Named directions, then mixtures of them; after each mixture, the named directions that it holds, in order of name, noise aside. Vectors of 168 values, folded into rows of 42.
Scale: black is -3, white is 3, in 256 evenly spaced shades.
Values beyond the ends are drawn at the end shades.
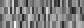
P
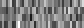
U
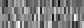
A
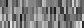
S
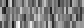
A, S, U.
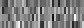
A.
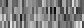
S.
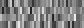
A, P, U.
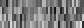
S.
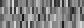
P.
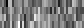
A, S, U.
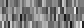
S.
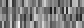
S, U.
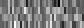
A, P.
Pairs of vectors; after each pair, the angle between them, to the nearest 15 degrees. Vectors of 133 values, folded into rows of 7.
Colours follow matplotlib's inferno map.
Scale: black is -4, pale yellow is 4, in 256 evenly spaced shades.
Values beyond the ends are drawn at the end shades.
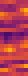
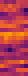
165 degrees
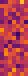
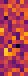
45 degrees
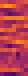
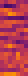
165 degrees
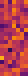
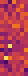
75 degrees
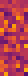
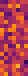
45 degrees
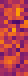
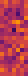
150 degrees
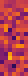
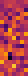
165 degrees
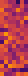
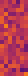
45 degrees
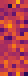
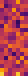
60 degrees
